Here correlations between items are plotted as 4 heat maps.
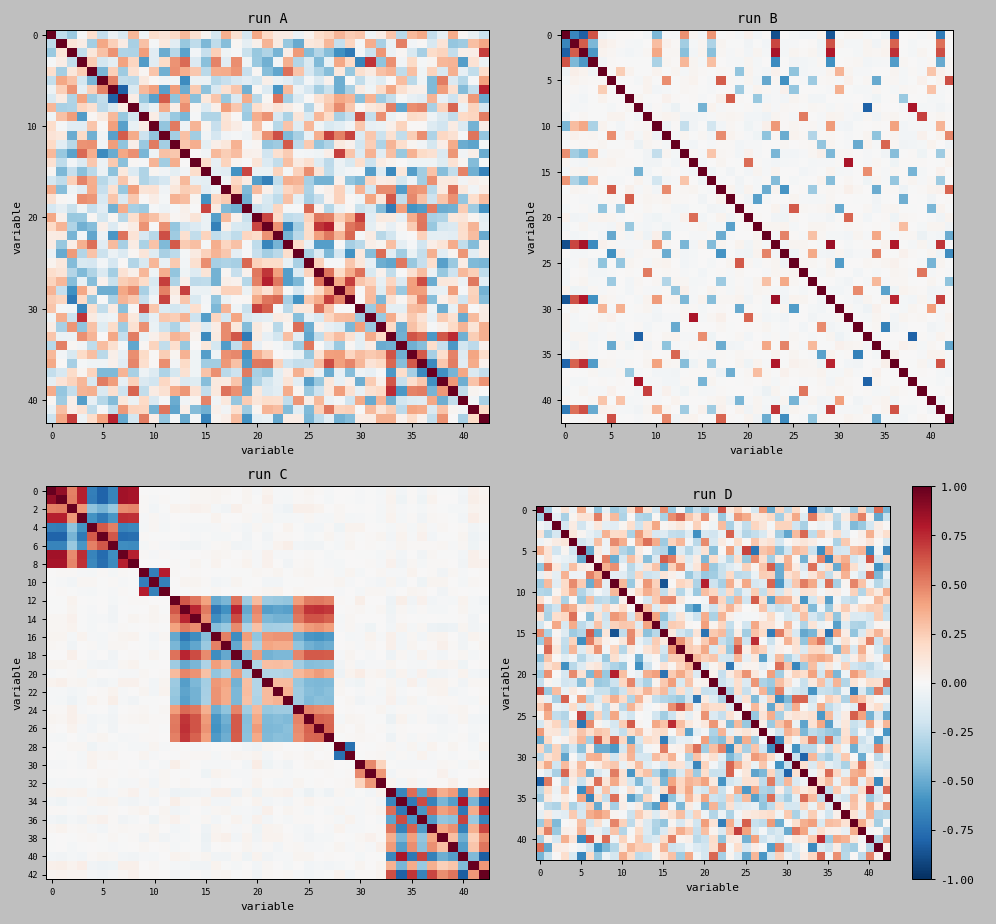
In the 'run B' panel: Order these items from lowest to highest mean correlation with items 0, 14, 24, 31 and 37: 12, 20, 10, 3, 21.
10, 12, 21, 3, 20
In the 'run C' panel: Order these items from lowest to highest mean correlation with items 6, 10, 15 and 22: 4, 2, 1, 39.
1, 2, 39, 4
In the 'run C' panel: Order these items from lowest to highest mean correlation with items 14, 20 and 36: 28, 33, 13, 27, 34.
33, 28, 34, 27, 13
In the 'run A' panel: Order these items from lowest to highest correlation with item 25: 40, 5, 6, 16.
16, 6, 5, 40
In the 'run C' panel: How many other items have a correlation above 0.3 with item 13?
9
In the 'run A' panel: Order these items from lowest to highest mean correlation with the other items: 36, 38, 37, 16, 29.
37, 16, 38, 29, 36
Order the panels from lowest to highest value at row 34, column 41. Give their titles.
run C, run A, run D, run B
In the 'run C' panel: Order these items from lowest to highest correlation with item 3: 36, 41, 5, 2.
5, 36, 41, 2
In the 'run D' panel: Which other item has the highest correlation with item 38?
25
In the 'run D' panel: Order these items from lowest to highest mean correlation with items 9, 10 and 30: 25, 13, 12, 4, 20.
12, 25, 13, 4, 20
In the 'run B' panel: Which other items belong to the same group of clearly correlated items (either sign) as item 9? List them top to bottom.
26, 39
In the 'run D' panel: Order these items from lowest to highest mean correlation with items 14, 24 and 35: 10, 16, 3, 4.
3, 10, 16, 4
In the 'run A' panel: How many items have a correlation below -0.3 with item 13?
7
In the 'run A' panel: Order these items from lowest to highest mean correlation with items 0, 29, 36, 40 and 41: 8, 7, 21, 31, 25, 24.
24, 25, 31, 7, 8, 21
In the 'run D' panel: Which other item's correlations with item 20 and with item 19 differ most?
9
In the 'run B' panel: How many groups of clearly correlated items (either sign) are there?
8
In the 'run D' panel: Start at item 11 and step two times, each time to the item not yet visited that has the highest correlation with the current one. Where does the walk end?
16
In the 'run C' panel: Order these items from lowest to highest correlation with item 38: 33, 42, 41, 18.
18, 41, 33, 42
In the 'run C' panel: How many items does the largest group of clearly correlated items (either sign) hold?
16
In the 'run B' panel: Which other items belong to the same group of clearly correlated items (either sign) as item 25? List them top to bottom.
4, 6, 19, 30, 40
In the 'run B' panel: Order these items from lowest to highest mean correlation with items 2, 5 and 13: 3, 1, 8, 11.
3, 8, 1, 11
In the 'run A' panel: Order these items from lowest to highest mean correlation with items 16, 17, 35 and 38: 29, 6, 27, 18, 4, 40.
40, 29, 27, 6, 4, 18
